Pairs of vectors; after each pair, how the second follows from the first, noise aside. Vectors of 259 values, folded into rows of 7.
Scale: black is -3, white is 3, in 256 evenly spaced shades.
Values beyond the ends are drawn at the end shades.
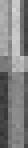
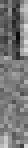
negated, partly zeroed.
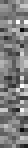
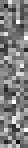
shuffled.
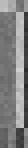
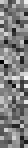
shuffled.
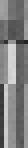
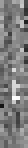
reversed, partly zeroed.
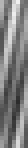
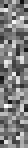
shuffled.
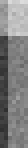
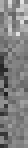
partly zeroed.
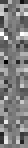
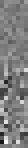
partly zeroed.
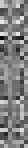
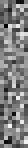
shuffled.
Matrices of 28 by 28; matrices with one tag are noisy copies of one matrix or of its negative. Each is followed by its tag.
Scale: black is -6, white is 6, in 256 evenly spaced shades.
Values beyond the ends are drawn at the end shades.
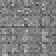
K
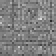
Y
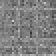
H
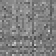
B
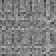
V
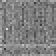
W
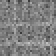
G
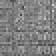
Y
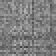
B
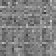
K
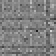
V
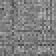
Y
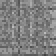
H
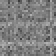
G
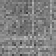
B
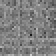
H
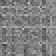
K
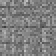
K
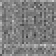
W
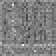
W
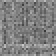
W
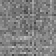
B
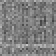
W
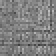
Y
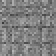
K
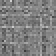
K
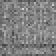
W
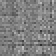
Y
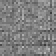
Y
